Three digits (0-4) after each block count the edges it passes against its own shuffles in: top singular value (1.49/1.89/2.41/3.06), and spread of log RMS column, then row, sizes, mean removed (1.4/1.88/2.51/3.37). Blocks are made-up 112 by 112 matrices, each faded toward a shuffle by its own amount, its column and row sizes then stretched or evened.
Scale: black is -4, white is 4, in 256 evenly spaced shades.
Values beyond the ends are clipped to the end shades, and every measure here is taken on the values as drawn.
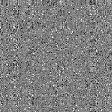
3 2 0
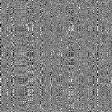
4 4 1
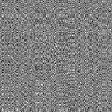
4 3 0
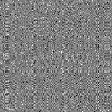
4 3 1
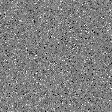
0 1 0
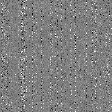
1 4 0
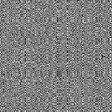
4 4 0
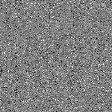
1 1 2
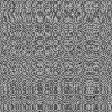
4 2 1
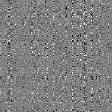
3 4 2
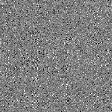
2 2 1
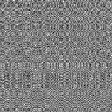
4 1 2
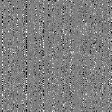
3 4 1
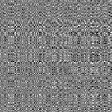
4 3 4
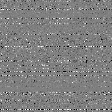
3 1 4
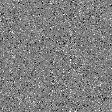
0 2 0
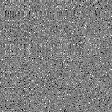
3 1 0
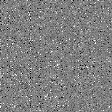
2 2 2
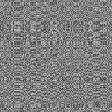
4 1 3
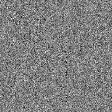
1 2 0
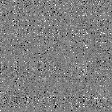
2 2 3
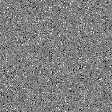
1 1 0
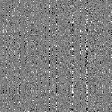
3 4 1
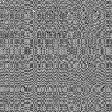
4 3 0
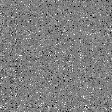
0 2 2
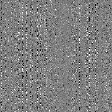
3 4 0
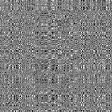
4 3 3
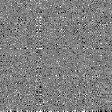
3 2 3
